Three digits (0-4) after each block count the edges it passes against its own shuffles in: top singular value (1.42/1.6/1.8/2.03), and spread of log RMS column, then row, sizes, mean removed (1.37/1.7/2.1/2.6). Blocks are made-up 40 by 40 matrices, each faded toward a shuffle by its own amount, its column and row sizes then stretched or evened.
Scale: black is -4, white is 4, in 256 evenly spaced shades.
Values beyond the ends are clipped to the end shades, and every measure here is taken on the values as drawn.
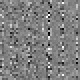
1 4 0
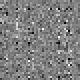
1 3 1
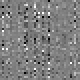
3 4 1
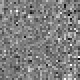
1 3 0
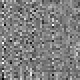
3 4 0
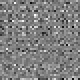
4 0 4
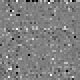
0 1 2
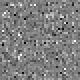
0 1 1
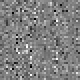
1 3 0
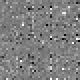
0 2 2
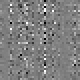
3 4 2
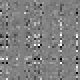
4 4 2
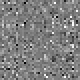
2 2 1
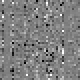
2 4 1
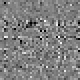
3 2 3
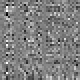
3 4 1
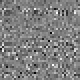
4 0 3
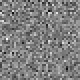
3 0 1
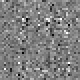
1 2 1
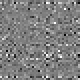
4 1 3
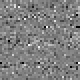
0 0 2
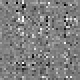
1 3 2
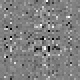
3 3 1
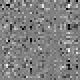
3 3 2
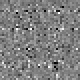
2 2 2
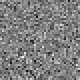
2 0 0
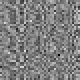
4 3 0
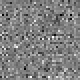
2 0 2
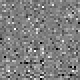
2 1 1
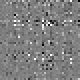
3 3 2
